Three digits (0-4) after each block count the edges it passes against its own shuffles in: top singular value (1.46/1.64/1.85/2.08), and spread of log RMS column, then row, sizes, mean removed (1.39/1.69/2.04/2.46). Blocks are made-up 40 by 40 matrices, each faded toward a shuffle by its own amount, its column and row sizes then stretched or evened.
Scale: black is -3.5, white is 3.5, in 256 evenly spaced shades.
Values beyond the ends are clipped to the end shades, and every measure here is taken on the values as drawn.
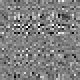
4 2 4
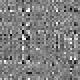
4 3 3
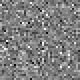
0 0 0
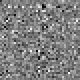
1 1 2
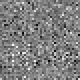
1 0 1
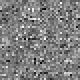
1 2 2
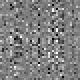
4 4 0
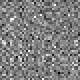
4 0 0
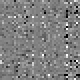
1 3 2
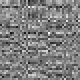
4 1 4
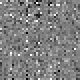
1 3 3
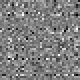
2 1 4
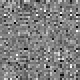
3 2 1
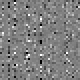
0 4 0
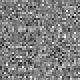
3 1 0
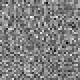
3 0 1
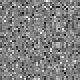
3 0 0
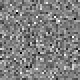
1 0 0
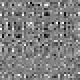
4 1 4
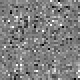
1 2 1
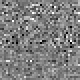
0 0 3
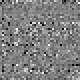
0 0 4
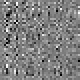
4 4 1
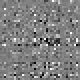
2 3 4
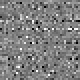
3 0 3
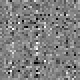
2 3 2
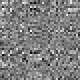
4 2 3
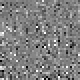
1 3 2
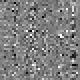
1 4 2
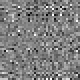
4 1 3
